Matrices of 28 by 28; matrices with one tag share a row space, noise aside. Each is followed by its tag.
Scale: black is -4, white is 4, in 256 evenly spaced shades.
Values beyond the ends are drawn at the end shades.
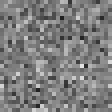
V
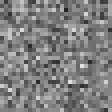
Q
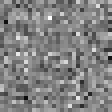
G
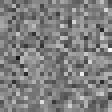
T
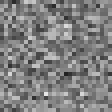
V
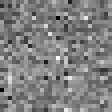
Q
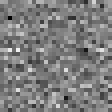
Q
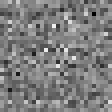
Q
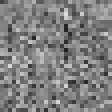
Q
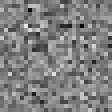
V
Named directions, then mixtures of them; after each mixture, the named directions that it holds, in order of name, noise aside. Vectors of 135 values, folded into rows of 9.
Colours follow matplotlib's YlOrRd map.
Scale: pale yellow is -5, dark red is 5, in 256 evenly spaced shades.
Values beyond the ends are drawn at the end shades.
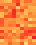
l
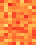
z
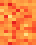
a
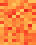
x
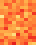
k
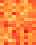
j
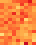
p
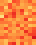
k, l, z.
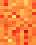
j, x.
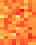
k.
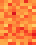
l, x, z.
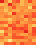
j, z.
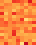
j, p.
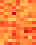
a, j, l.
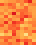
a, p.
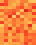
x.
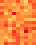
j.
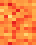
a.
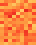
x.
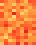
j.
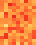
j, z.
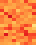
a, x, z.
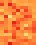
a.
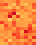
j, l, x.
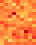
j, l, x.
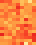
p.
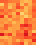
a, j, p.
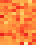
k, p.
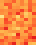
k.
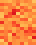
a, l, x.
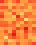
j, k.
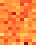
p, x.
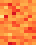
a, k, l.
